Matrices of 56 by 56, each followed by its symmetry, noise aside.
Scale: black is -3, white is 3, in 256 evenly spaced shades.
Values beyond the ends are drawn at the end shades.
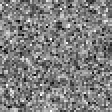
antisymmetric.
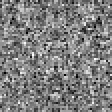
mirrored left to right.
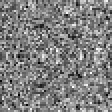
mirrored top to bottom.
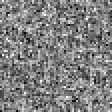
same after a half turn.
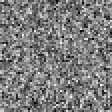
same after a half turn.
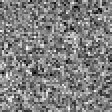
antisymmetric.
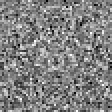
mirrored left to right.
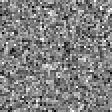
antisymmetric.
